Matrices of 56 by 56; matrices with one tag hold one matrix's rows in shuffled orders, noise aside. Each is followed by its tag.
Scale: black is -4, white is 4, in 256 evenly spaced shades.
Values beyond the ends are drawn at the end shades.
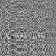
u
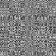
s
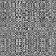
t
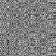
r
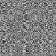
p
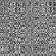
s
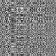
u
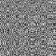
r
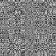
s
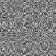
p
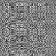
u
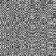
r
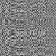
u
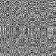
r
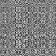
t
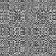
s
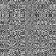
s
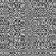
s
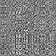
t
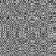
r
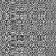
u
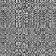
t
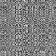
t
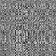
t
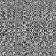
p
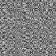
p
